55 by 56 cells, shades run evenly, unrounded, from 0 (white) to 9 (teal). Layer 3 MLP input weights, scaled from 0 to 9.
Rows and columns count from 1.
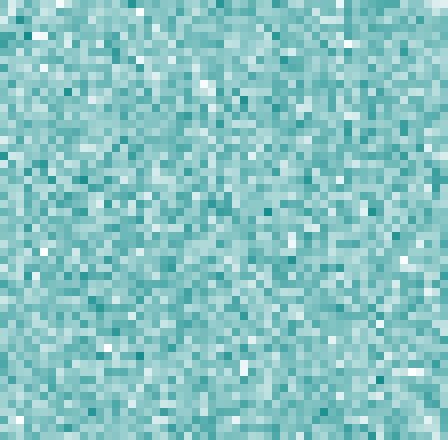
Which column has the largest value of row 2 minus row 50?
48
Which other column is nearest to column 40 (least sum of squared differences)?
25
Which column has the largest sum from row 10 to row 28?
28
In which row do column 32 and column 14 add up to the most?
33
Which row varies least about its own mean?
4
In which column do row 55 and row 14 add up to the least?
38
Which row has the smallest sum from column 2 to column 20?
10
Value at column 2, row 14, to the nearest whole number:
6
